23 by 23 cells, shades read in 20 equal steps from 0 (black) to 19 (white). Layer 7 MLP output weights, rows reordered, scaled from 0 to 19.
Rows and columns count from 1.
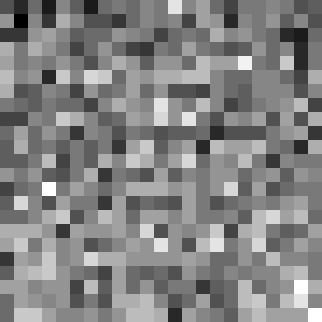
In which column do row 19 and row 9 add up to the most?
14
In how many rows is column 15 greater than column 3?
7
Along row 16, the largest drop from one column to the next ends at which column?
6
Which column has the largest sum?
19
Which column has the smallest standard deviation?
3
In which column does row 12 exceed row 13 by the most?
8
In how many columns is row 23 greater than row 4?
19
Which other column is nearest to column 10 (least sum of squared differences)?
11
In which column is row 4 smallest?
22
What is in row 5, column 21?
15
